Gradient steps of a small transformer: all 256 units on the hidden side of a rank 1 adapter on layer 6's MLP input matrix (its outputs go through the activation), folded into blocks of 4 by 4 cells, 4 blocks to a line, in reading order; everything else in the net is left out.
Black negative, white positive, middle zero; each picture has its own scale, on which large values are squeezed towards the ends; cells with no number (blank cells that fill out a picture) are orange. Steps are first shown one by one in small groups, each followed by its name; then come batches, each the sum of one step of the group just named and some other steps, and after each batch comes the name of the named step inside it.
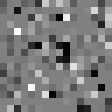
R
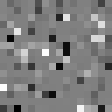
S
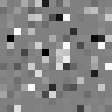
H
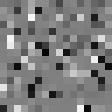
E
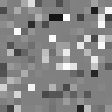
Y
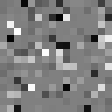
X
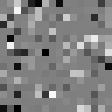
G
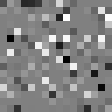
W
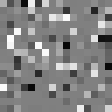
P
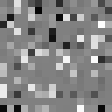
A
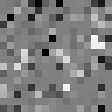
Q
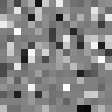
R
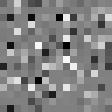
W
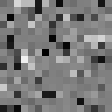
G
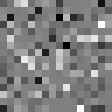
A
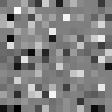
G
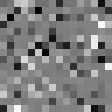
A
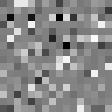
A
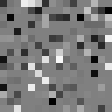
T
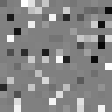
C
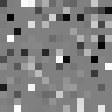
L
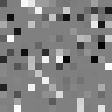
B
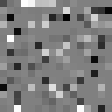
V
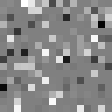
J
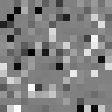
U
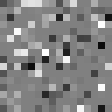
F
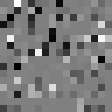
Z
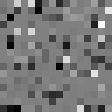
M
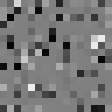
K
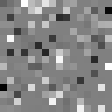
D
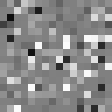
U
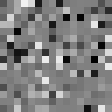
B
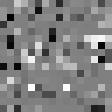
K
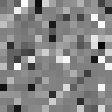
D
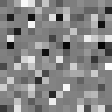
C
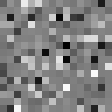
C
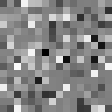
C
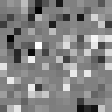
U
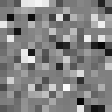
V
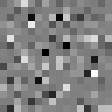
C
